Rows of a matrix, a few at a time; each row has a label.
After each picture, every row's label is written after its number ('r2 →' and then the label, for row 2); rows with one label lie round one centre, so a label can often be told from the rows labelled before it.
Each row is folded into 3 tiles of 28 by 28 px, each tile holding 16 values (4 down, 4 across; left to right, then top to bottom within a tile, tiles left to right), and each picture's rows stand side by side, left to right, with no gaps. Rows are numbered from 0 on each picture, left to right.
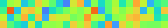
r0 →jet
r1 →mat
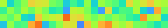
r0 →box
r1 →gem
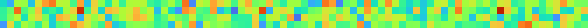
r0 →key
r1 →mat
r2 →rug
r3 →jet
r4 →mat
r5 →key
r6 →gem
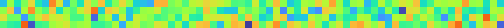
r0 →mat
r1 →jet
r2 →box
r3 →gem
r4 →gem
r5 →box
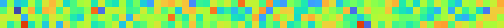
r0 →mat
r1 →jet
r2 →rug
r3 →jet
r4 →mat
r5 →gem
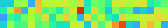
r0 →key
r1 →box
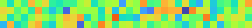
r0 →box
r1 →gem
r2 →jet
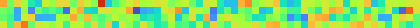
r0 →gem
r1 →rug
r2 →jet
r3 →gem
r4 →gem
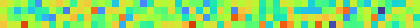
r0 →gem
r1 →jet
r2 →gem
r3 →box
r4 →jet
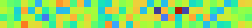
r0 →gem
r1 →mat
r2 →jet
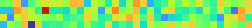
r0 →rug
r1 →mat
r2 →gem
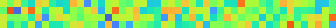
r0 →jet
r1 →mat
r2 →jet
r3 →box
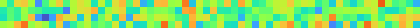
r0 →gem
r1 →jet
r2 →rug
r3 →box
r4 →box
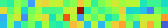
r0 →key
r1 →box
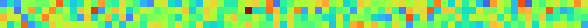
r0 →mat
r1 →jet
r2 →key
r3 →rug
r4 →gem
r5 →jet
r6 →rug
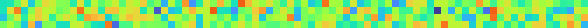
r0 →key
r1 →mat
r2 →rug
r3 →jet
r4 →jet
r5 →gem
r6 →box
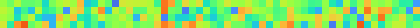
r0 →gem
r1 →key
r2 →gem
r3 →box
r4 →mat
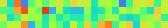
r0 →rug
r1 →gem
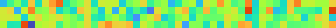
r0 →mat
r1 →gem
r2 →key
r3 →key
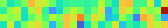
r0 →box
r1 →key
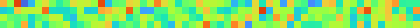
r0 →rug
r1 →rug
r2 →box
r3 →jet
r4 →mat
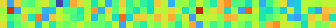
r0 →jet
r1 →jet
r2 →mat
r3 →gem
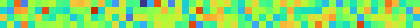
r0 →rug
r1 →jet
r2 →mat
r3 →box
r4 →mat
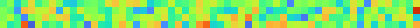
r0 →mat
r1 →box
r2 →box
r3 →gem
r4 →key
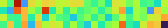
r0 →rug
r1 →box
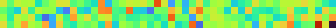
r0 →gem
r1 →rug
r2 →mat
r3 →box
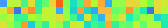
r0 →mat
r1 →rug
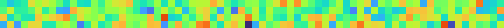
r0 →box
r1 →box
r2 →box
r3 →box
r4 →gem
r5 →mat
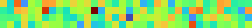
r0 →rug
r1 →jet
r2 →mat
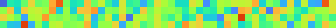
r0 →mat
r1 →jet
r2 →gem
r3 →jet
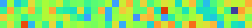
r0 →mat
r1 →key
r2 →gem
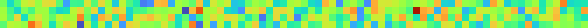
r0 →box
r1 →jet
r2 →mat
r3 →jet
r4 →key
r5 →jet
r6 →mat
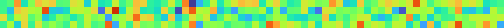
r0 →rug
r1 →mat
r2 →rug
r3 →gem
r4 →gem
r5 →box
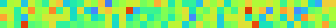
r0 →mat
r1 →rug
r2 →key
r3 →jet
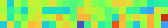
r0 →box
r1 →box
